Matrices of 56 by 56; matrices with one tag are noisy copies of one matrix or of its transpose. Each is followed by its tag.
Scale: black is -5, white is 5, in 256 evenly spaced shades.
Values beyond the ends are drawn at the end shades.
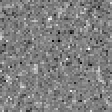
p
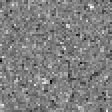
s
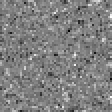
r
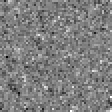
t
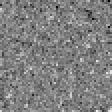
t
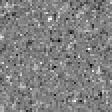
p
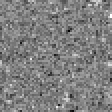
r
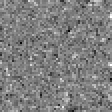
r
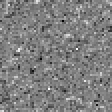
p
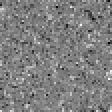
t
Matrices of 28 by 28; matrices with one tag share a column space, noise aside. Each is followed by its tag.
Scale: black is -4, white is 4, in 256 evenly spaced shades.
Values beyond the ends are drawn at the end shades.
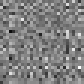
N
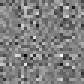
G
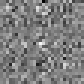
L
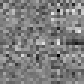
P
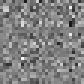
L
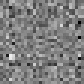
G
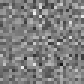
G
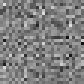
G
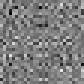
G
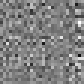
G
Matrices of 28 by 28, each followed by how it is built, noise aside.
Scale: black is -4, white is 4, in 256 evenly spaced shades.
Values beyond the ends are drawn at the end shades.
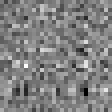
low rank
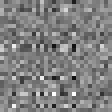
low rank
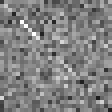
diagonal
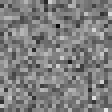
noise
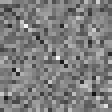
diagonal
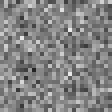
repeating rows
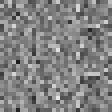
repeating rows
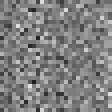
repeating rows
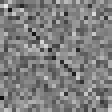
diagonal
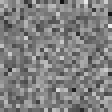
noise
